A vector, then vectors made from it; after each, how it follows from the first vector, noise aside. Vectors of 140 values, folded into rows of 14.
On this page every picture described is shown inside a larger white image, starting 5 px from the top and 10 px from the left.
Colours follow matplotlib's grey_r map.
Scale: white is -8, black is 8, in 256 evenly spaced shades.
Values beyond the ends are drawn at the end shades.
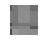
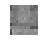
copied.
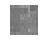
wrapped around, negated, shrunk.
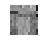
reversed, scaled up.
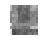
negated, scaled up.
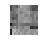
scaled up.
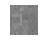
wrapped around, negated, shrunk.
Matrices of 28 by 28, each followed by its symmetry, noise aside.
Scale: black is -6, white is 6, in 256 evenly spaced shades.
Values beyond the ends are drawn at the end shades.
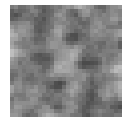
same after a half turn.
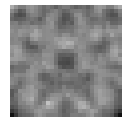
mirrored left to right.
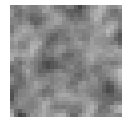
no symmetry.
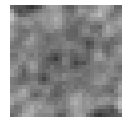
same after a half turn.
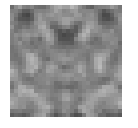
mirrored left to right.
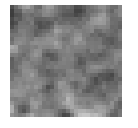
no symmetry.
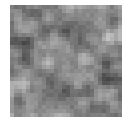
same after a half turn.
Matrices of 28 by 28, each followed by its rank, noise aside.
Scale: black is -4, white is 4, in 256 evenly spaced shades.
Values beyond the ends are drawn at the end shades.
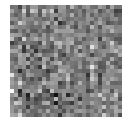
six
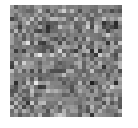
six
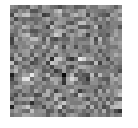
five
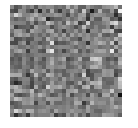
six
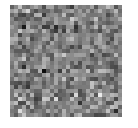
seven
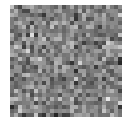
eight
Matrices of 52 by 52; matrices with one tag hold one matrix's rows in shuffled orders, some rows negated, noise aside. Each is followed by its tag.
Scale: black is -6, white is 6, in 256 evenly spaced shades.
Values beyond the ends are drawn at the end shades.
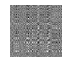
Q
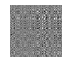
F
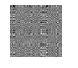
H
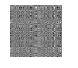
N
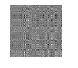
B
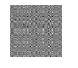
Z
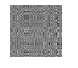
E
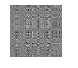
Q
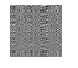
H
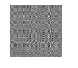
Z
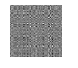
Z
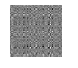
Z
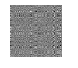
N
